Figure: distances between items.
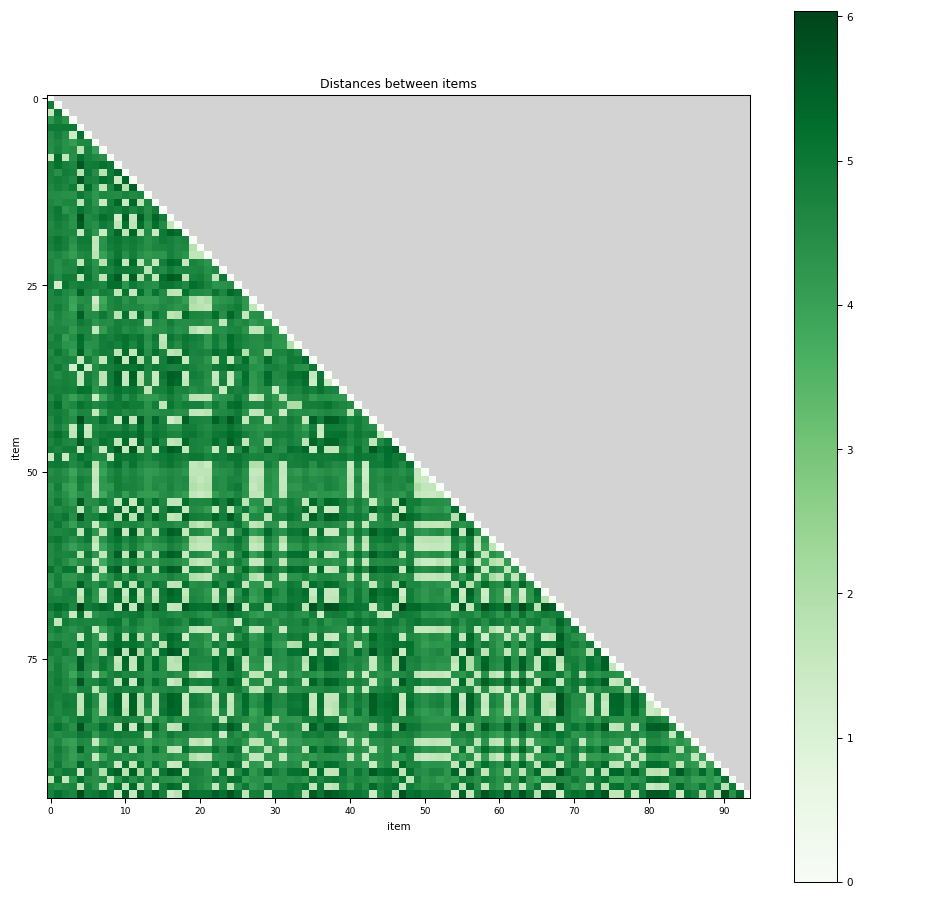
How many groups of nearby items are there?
8
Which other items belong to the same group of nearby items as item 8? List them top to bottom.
0, 2, 48, 91
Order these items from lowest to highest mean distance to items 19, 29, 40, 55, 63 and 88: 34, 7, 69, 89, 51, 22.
51, 7, 22, 89, 34, 69
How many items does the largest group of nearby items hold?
25
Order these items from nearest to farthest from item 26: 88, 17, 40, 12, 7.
17, 88, 40, 7, 12
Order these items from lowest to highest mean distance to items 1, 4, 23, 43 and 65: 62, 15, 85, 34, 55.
34, 85, 55, 62, 15
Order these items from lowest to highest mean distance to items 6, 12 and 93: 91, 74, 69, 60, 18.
60, 18, 74, 91, 69
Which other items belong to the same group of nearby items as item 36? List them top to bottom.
3, 5, 44, 45, 69
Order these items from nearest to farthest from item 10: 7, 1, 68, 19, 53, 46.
7, 53, 1, 19, 46, 68
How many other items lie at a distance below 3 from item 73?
4
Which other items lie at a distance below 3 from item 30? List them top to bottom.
13, 23, 39, 83, 85
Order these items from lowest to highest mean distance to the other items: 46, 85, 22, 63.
22, 63, 46, 85
